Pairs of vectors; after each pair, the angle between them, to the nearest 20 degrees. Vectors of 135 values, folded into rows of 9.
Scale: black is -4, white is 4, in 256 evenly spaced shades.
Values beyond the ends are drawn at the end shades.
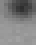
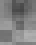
40 degrees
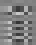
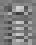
160 degrees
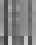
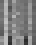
160 degrees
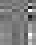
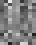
100 degrees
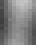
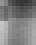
140 degrees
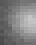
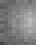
20 degrees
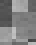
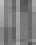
120 degrees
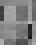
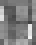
160 degrees
